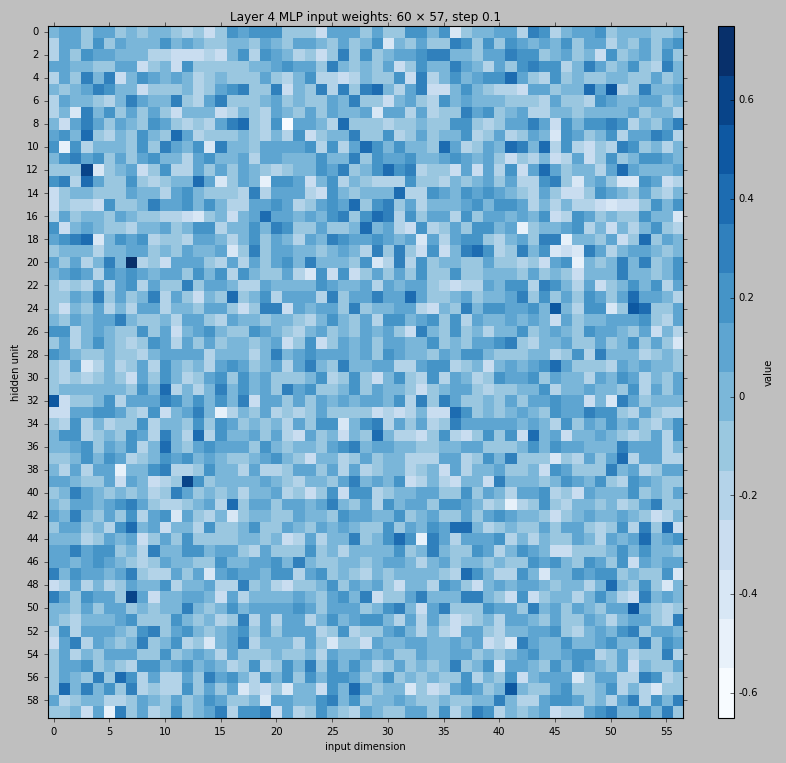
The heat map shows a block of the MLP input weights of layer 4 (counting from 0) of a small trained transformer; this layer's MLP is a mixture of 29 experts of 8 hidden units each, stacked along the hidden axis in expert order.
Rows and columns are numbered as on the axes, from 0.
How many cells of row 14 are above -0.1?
32
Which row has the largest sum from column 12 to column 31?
50
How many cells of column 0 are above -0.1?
30
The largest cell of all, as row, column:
20, 7
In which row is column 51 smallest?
13
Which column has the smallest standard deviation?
22
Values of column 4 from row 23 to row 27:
0.3 0.1 0.1 0.1 0.2
